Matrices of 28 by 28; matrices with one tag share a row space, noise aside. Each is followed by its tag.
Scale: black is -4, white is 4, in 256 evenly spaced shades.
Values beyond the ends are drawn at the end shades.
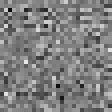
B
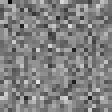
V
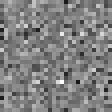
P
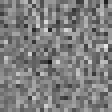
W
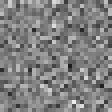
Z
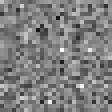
P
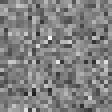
W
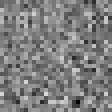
P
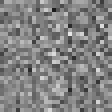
Z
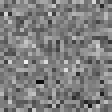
B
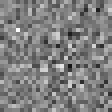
Z
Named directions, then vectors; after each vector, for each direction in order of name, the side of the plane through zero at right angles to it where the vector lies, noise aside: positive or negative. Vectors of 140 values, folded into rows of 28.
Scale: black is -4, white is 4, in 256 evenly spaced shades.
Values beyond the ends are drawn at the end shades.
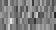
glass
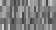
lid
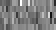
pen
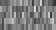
positive, negative, positive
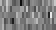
negative, positive, negative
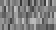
negative, negative, negative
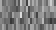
negative, positive, positive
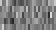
negative, positive, negative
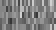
negative, positive, positive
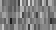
negative, positive, positive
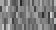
positive, positive, negative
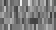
positive, positive, positive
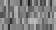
negative, negative, negative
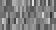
negative, negative, positive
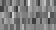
positive, positive, positive
